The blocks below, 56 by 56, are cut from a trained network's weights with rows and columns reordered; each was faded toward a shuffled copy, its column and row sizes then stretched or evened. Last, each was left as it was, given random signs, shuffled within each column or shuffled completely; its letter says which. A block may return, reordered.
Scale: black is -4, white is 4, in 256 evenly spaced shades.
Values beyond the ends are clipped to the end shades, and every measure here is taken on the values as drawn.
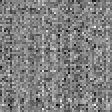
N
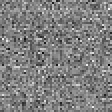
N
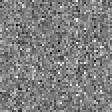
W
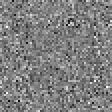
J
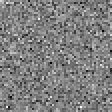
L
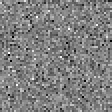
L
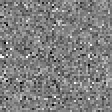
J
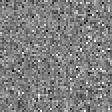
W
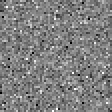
L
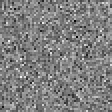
L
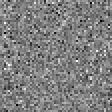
W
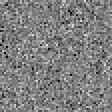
L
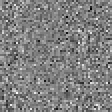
J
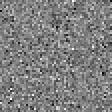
W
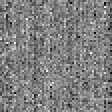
W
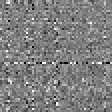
N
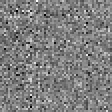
J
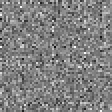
J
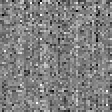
N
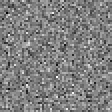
W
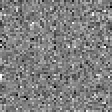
N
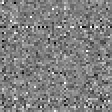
J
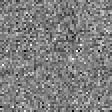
J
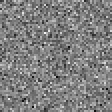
L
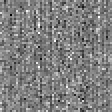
W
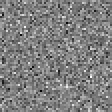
W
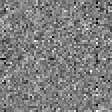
J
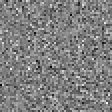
W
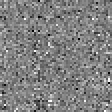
J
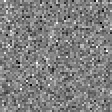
L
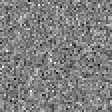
L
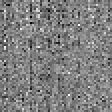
N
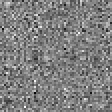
N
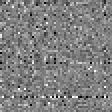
N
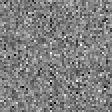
W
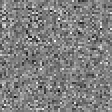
N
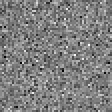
L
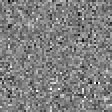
J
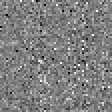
W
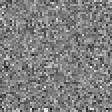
J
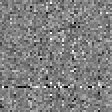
J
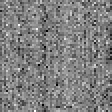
W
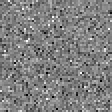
L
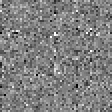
N
